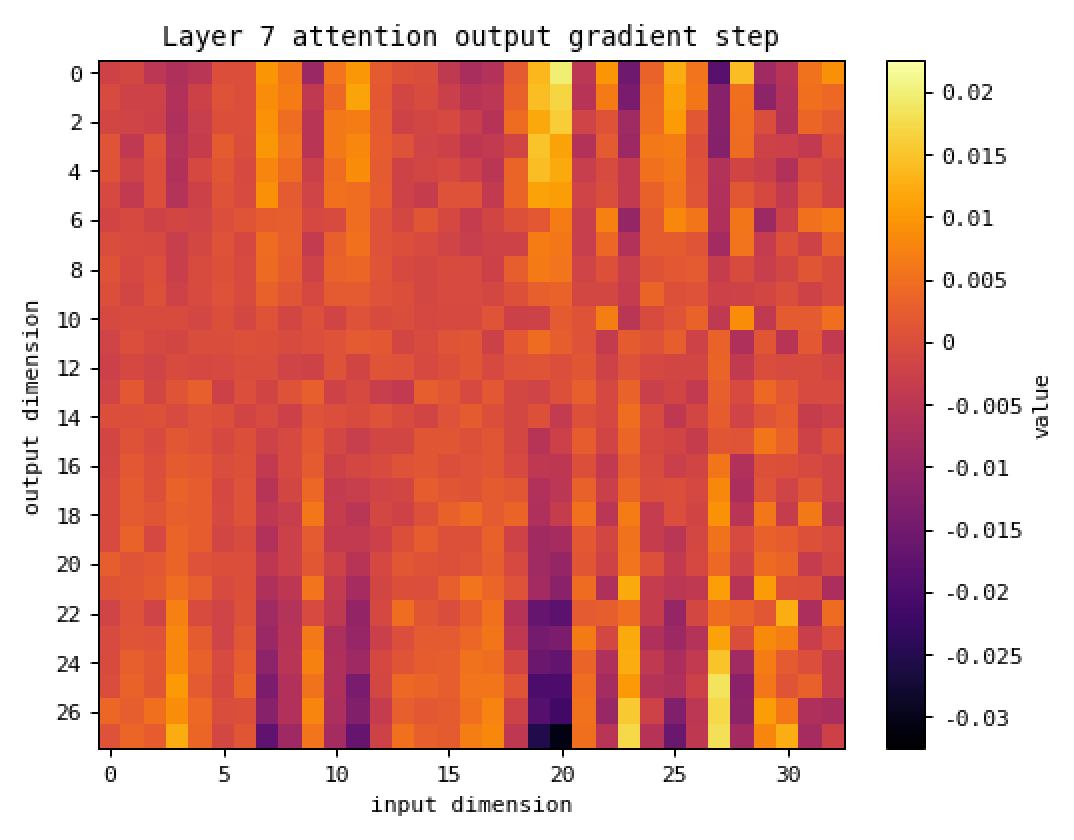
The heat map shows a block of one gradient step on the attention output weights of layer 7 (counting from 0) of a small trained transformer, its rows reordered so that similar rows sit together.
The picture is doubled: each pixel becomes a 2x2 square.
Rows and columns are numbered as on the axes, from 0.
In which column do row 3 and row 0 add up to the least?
27
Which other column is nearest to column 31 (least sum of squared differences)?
18
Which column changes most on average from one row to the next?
28
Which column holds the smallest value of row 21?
20
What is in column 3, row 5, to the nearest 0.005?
-0.005
